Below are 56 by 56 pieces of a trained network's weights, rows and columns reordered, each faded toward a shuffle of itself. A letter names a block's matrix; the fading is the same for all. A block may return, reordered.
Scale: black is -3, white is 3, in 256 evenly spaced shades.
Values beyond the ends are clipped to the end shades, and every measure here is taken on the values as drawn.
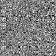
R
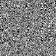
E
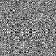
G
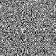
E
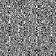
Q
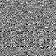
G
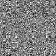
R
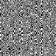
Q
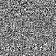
R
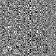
Q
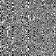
Q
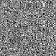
R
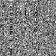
E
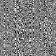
Q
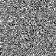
R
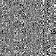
Q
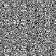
R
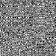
G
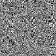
E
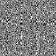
Q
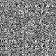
R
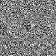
G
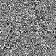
R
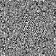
E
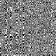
Q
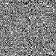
E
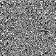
E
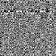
G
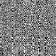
Q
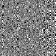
Q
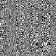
Q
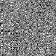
R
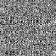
R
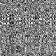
R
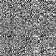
R
